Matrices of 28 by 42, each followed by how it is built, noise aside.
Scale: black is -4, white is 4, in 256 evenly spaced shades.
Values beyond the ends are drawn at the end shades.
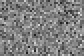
noise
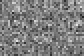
blocks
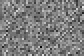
Hankel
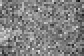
smooth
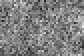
smooth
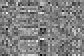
low rank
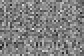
blocks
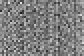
repeating rows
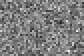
noise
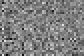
low rank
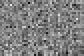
low rank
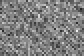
Toeplitz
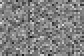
repeating rows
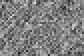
Hankel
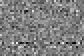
uneven rows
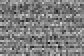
blocks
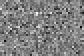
uneven rows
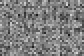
blocks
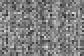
blocks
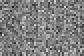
blocks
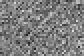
Hankel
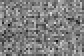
blocks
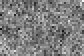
smooth
